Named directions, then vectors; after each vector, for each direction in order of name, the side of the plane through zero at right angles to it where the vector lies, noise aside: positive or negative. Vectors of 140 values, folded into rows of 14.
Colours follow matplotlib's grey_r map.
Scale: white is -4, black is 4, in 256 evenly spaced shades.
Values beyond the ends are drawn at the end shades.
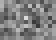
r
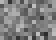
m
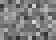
positive, negative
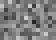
negative, positive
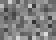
negative, positive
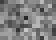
negative, negative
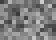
negative, negative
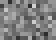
positive, negative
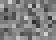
negative, positive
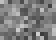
positive, positive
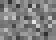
positive, negative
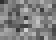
negative, negative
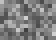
positive, positive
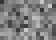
negative, negative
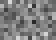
negative, positive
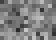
negative, negative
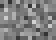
positive, negative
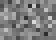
positive, negative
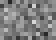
positive, negative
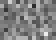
negative, positive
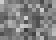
positive, positive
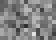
negative, negative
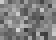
positive, positive
